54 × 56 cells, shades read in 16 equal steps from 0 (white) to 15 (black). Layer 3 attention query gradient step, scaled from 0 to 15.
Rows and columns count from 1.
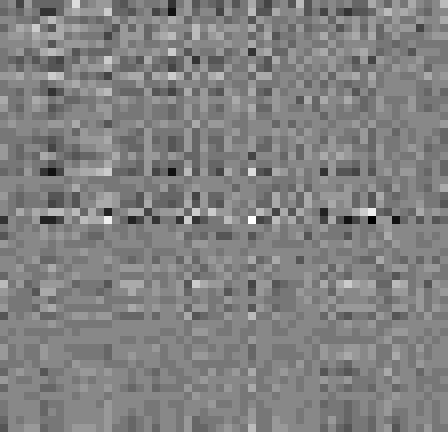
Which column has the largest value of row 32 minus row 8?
14
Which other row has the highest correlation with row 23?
5
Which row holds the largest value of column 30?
1
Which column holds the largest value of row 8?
25
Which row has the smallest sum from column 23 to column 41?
10
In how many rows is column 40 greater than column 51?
15
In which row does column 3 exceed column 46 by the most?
8
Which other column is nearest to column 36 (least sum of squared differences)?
4
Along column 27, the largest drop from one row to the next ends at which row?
27
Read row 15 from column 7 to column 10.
9 8 7 7
